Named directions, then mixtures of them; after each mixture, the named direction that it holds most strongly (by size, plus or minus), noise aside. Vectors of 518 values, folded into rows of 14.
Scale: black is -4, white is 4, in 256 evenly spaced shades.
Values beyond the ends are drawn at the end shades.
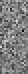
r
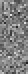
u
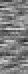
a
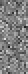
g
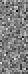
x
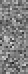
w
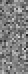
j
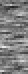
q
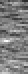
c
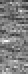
c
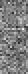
g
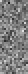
u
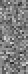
w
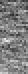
c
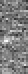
c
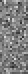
x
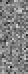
j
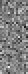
g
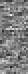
a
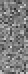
u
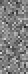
g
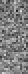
x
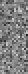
j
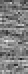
a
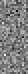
x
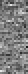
q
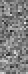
u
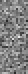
j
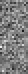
r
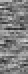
a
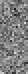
u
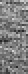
c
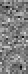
x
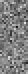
u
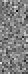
x
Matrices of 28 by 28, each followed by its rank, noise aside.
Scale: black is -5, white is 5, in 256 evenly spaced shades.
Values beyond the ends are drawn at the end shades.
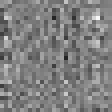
four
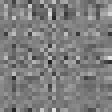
three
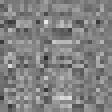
three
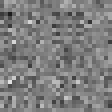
six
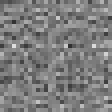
six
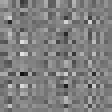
two
